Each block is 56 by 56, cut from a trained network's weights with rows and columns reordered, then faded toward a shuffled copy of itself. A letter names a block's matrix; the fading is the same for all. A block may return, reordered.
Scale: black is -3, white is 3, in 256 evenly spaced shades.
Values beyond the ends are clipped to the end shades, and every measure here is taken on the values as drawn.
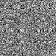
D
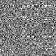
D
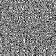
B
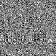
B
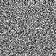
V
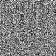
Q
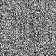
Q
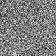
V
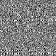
D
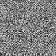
V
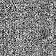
Q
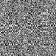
D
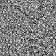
V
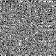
B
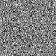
B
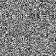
V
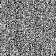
Q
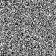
Q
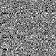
D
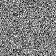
Q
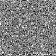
B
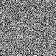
Q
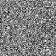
V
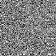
B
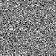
B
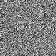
Q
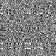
D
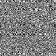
D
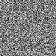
V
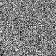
Q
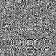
D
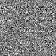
B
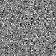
B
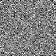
B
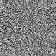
V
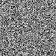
Q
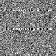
D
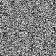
Q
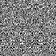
D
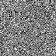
B
